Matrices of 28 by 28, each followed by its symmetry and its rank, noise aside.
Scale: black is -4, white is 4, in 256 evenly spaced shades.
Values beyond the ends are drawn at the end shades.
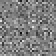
antisymmetric, rank eight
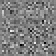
no symmetry, rank six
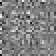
no symmetry, rank four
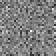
no symmetry, rank six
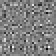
antisymmetric, rank four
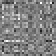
no symmetry, rank four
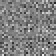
antisymmetric, rank six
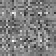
no symmetry, rank four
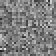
antisymmetric, rank eight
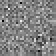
symmetric, rank eight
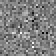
antisymmetric, rank six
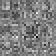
symmetric, rank four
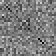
symmetric, rank eight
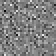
antisymmetric, rank eight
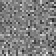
antisymmetric, rank eight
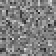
antisymmetric, rank six
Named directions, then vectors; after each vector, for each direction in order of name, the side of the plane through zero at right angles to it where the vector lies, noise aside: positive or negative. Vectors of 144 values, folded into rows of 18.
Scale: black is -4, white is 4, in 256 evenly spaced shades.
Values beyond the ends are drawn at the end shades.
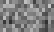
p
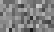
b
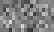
positive, negative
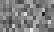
negative, positive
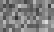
negative, negative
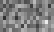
negative, negative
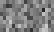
positive, negative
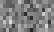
positive, negative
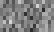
positive, negative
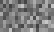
negative, negative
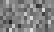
negative, positive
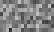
positive, positive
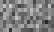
positive, positive
